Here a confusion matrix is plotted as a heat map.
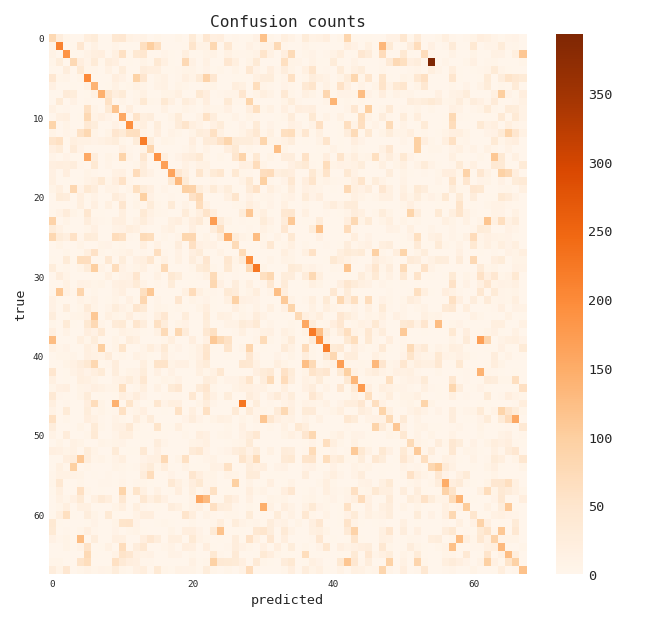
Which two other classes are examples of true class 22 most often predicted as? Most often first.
28, 51
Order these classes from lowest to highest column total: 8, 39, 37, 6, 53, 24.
8, 24, 53, 39, 6, 37
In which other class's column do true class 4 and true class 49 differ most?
46
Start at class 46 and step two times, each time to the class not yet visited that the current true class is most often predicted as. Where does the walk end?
50
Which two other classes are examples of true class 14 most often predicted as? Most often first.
32, 52
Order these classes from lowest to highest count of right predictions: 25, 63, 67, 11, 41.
63, 67, 25, 41, 11
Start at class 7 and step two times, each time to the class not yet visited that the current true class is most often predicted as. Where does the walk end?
57
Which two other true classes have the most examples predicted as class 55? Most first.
36, 54
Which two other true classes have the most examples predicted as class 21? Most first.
58, 20
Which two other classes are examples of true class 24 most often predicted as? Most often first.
38, 42
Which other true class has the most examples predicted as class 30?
59
